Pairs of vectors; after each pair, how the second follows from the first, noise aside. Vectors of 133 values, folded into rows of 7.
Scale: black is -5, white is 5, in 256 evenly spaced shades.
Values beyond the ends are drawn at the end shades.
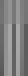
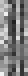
wrapped around, negated, scaled up.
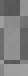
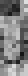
scaled up.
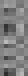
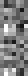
negated, scaled up.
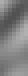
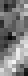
reversed, negated, scaled up.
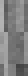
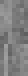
wrapped around, shrunk.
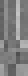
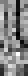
negated, scaled up.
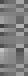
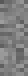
shrunk.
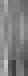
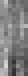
copied.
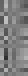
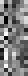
negated, scaled up.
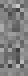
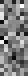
wrapped around, negated, scaled up.
